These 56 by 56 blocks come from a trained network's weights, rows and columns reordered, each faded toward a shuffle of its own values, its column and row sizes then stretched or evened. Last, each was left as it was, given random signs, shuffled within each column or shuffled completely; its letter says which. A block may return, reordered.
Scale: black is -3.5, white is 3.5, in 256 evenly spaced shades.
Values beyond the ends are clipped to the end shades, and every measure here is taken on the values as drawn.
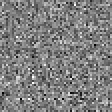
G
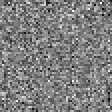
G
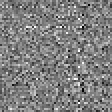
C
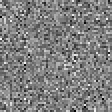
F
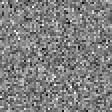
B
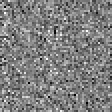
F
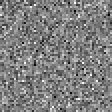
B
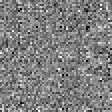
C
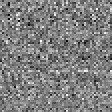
C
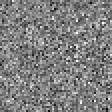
B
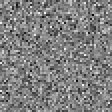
B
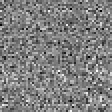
C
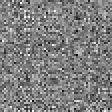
C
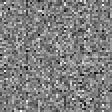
F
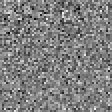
G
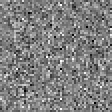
F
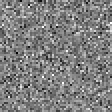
B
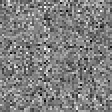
G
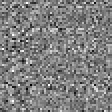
C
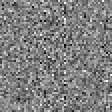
F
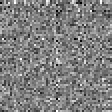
C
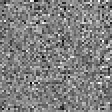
G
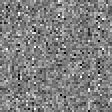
F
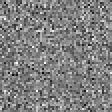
G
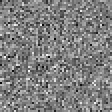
G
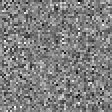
F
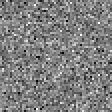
B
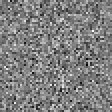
F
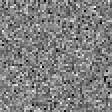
B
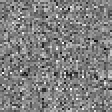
C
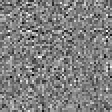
C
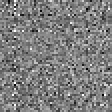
G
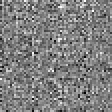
C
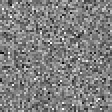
B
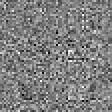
C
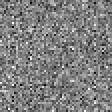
F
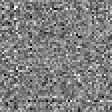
C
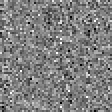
F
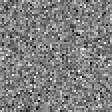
B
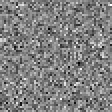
G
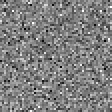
B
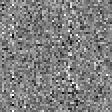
F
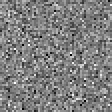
F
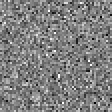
B
